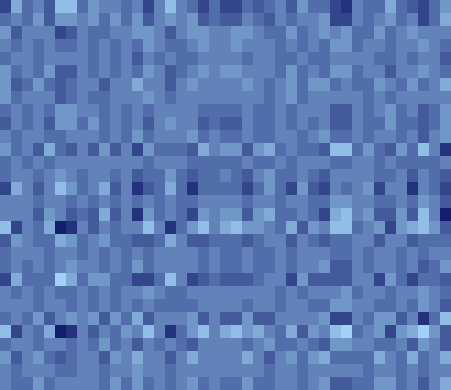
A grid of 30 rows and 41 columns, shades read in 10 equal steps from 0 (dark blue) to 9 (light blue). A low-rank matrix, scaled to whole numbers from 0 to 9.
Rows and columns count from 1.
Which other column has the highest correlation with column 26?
17
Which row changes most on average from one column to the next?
26
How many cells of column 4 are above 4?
15
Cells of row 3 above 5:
12
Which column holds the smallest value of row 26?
6
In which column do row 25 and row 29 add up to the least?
39
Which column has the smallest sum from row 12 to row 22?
41
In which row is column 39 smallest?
25
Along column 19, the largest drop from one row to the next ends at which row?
19
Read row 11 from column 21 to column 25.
4 4 5 4 4
